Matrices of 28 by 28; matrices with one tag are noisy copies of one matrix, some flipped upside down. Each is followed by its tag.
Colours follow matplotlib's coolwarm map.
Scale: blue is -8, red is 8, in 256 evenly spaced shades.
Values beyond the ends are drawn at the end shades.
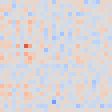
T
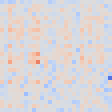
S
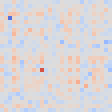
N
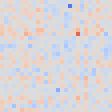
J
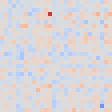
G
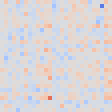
G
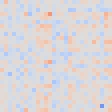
G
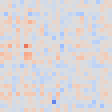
T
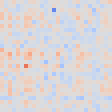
T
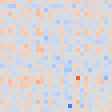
J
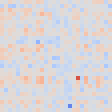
J
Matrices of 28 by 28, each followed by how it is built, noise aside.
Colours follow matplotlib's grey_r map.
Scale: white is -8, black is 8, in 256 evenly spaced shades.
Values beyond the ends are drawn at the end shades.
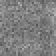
smooth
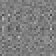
low rank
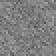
Toeplitz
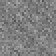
Toeplitz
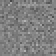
blocks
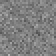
Toeplitz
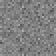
repeating rows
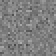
low rank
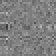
low rank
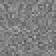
blocks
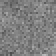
smooth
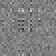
low rank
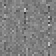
uneven columns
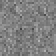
low rank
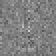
uneven columns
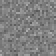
repeating rows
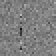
uneven columns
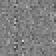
uneven columns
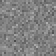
repeating rows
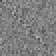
diagonal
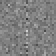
uneven columns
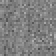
blocks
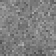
smooth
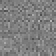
low rank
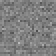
blocks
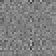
low rank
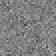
diagonal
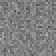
blocks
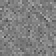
Toeplitz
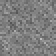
Toeplitz
